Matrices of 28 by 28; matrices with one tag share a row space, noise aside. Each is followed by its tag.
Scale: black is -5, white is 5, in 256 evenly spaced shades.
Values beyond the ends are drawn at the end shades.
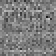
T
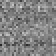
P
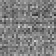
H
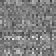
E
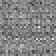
T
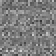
T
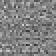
P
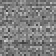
T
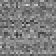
P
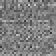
H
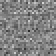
H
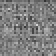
H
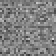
P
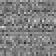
H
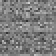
P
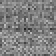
H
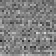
E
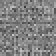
H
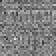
H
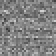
P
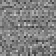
H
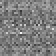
T
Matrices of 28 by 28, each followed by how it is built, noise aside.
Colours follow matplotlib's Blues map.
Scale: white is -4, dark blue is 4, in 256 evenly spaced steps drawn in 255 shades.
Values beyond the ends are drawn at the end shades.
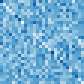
diagonal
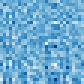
low rank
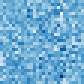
uneven columns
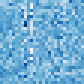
uneven columns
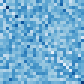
diagonal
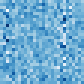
uneven columns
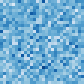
Hankel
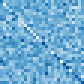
diagonal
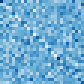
diagonal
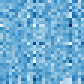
low rank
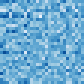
low rank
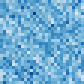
Toeplitz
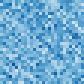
Toeplitz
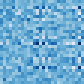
low rank
